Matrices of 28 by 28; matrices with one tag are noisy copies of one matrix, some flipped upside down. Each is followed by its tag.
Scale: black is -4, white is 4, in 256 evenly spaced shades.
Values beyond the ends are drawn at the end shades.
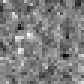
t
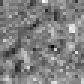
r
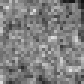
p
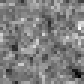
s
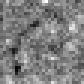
r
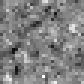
r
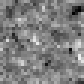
s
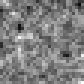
t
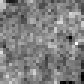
p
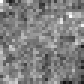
p
